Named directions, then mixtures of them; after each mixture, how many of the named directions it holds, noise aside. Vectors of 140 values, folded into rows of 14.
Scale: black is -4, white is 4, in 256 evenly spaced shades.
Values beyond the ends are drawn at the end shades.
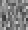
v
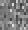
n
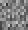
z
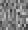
three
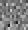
three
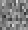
three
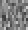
one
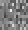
one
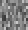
one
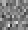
two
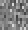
one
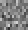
two
